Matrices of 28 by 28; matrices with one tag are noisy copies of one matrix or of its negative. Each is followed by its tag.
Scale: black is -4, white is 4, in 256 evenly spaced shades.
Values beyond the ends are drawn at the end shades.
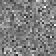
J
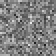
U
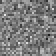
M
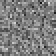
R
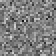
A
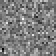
J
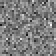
R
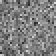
M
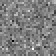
R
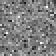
R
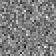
R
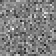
U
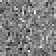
M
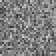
M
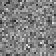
U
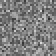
U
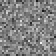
U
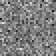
A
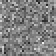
J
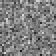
J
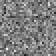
R
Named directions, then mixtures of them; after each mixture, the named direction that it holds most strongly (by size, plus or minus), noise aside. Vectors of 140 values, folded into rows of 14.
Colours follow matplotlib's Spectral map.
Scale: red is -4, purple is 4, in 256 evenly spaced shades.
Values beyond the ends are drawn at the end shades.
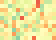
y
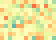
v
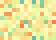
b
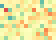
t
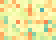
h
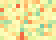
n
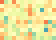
h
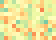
h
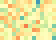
y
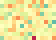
b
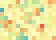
n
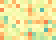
h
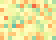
v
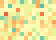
b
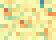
t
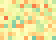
v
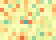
n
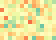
v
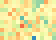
y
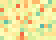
n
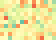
v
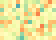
n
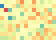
t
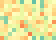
b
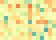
h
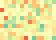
v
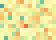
t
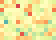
h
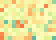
h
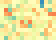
t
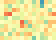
b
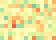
v
